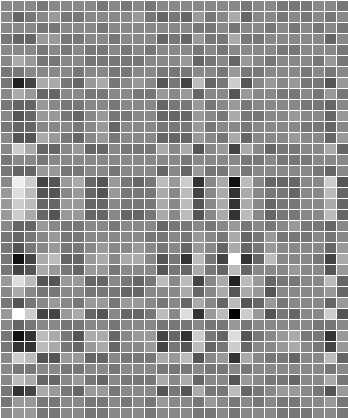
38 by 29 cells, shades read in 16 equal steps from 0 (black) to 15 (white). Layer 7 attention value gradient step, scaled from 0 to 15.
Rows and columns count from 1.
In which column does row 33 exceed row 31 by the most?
2
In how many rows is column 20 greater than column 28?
20
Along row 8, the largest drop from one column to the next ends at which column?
21
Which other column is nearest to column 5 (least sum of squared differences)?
9
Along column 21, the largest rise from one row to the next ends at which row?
29
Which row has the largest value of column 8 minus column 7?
31
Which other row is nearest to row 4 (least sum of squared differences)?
16
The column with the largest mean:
19
